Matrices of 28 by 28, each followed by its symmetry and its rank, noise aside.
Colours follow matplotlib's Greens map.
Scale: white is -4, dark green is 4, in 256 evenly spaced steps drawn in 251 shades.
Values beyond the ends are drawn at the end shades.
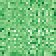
no symmetry, rank four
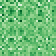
no symmetry, rank three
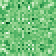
no symmetry, rank three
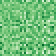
antisymmetric, rank two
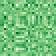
antisymmetric, rank two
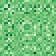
symmetric, rank three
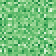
antisymmetric, rank two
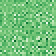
symmetric, rank four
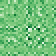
symmetric, rank three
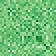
symmetric, rank three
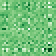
symmetric, rank two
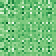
antisymmetric, rank two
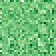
no symmetry, rank four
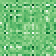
symmetric, rank two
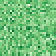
no symmetry, rank four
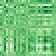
antisymmetric, rank two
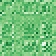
symmetric, rank two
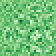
symmetric, rank four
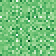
symmetric, rank three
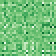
antisymmetric, rank four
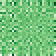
no symmetry, rank two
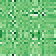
no symmetry, rank three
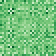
symmetric, rank three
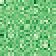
symmetric, rank four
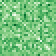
symmetric, rank four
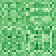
no symmetry, rank three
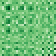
symmetric, rank two
